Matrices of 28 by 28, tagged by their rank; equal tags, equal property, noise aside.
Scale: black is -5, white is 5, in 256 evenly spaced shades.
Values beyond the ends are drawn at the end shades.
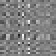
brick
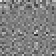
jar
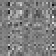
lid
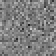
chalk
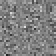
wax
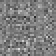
chalk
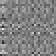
brick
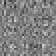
jar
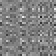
brick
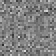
chalk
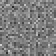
wax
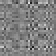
brick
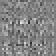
jar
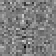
chalk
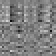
brick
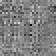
jar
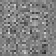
jar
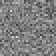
wax
